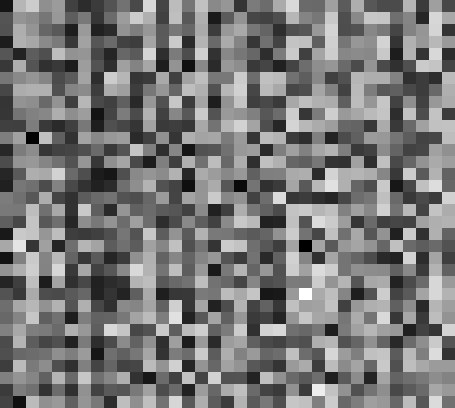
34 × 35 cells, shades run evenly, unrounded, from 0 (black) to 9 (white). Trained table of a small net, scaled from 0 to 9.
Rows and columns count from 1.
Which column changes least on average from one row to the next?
8
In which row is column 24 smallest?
21
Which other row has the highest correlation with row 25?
11
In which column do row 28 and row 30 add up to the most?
16
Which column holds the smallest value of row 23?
17
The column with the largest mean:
34
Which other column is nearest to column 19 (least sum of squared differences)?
7
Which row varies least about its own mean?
13
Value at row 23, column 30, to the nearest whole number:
5
